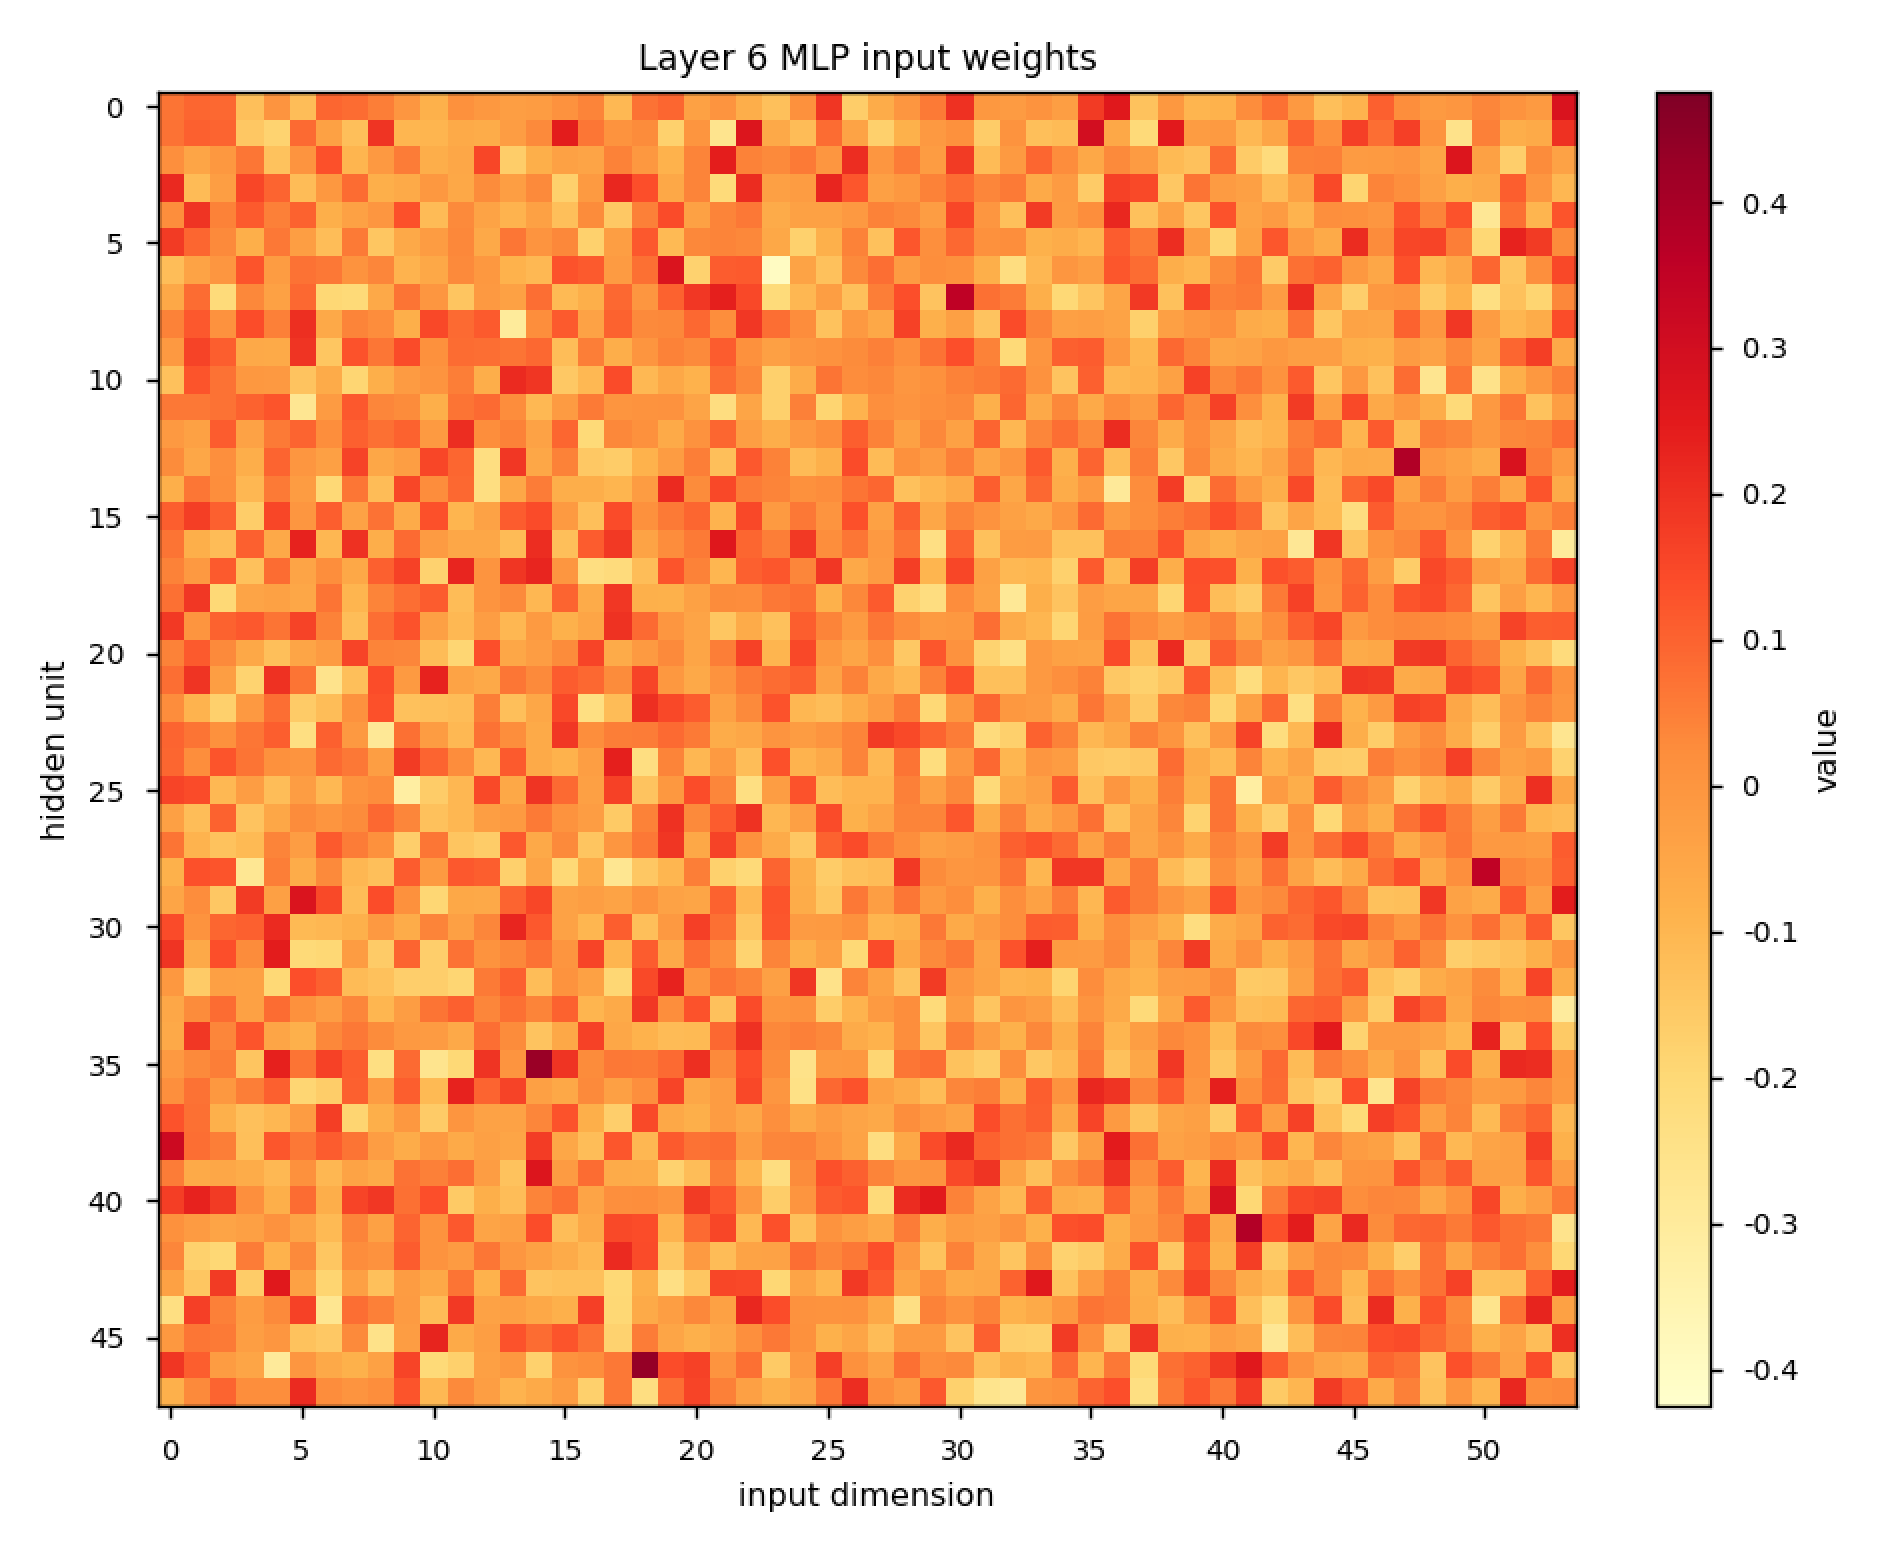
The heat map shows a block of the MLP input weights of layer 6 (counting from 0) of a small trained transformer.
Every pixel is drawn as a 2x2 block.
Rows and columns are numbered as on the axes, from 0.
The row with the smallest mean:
32
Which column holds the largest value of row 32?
19
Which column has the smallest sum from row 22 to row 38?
10
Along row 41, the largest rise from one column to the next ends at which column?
41
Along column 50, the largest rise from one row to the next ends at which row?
28
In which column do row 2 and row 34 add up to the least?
51
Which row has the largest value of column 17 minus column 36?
24
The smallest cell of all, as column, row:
23, 6
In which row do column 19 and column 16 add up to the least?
43
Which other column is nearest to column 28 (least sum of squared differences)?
20
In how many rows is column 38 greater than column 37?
31
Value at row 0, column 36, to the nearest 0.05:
0.25
